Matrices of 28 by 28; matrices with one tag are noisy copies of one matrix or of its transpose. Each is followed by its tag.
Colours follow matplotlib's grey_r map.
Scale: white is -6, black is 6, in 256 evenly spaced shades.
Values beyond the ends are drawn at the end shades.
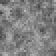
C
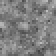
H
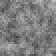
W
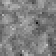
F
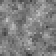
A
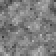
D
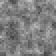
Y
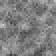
H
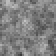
F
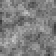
A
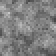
F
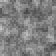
Y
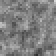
H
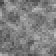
C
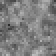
D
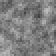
W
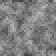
A
